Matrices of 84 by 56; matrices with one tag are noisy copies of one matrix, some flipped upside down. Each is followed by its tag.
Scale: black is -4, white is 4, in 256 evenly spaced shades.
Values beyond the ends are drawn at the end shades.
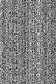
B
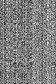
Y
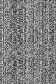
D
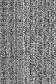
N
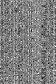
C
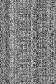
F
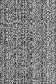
Y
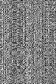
D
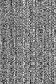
N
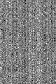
B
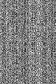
B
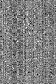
D
